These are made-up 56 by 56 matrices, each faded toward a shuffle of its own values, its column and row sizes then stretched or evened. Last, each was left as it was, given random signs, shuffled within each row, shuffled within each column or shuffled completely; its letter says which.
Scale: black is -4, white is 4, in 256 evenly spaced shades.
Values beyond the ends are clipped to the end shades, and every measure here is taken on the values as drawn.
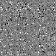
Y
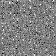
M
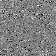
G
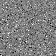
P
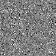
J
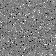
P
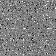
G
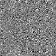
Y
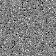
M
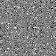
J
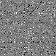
J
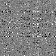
Y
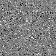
G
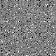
Y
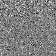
G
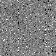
M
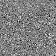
G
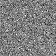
P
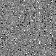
M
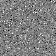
G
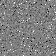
P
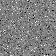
P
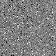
M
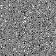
M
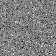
P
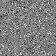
P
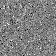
P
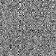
Y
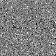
J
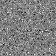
G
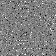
G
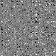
Y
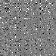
Y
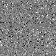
G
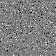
G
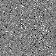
M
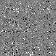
J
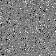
M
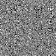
J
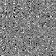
Y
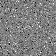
P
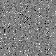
M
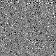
J
